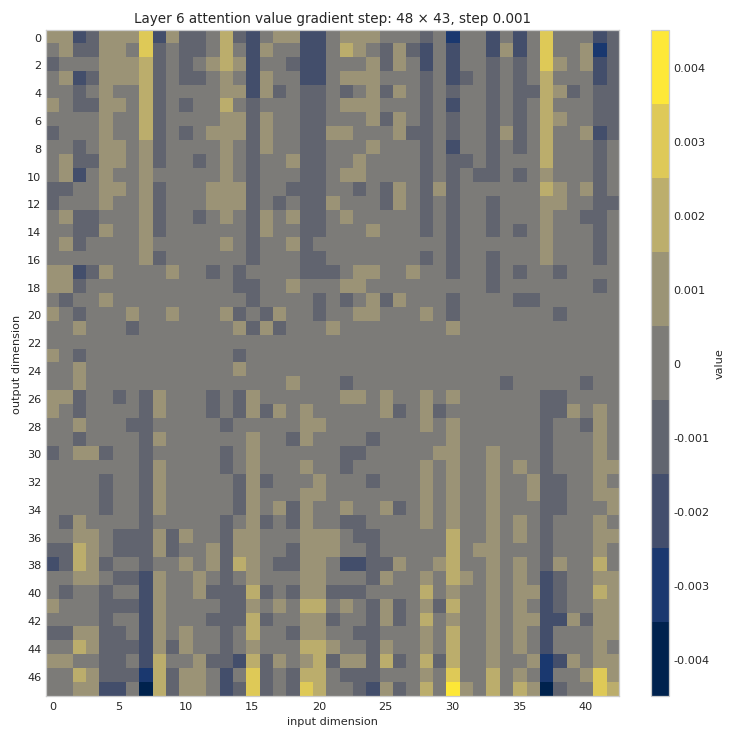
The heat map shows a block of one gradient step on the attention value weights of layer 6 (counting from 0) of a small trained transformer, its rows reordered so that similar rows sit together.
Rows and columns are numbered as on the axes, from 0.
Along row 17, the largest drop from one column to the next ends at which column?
2
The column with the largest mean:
30
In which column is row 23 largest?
0
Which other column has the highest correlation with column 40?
34
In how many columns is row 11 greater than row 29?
13
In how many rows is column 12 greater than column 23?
12
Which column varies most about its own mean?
37
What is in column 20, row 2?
-0.002
